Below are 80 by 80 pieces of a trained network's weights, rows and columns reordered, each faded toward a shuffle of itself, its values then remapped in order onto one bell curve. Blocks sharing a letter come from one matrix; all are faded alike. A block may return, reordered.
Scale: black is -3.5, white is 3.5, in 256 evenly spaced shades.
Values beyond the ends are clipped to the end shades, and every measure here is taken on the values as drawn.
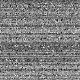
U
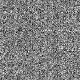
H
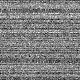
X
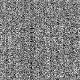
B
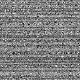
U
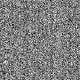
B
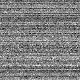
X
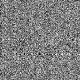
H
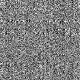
B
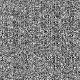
B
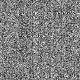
H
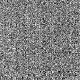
B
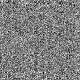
H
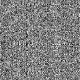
B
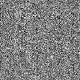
H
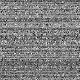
U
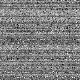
U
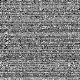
U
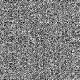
H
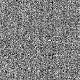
H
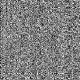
B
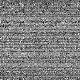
U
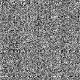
B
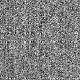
B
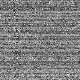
U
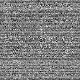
U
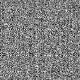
B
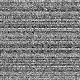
X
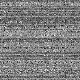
U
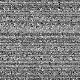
U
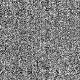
H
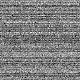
X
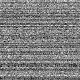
X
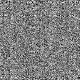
H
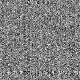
B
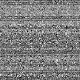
U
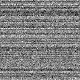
X
